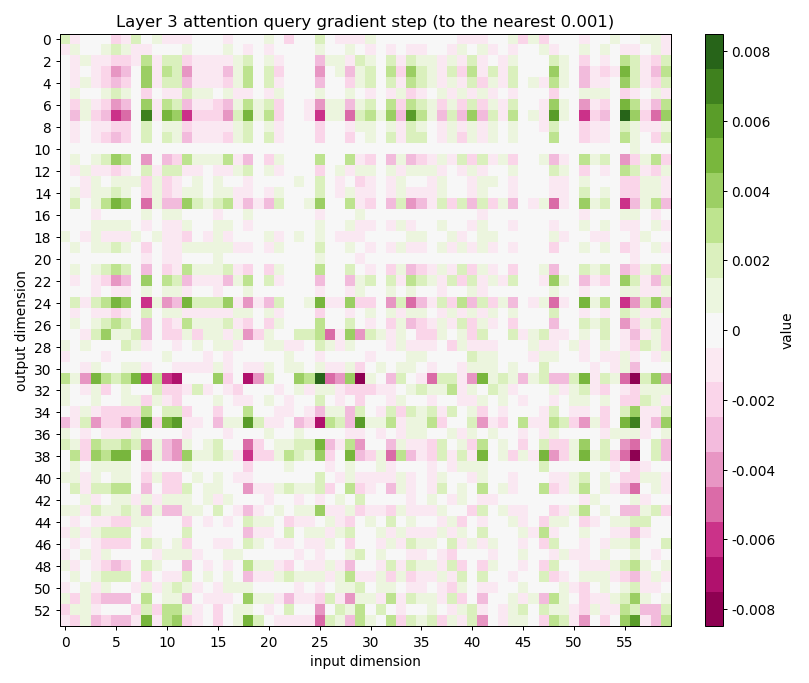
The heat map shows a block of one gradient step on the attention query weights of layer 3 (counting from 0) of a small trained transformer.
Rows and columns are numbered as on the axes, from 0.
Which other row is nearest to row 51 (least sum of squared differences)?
48
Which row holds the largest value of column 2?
35
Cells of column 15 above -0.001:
34
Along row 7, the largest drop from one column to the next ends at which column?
12
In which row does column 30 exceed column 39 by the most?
7
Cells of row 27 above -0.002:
47
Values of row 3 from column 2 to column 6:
0 -0.001 -0.002 -0.004 -0.003
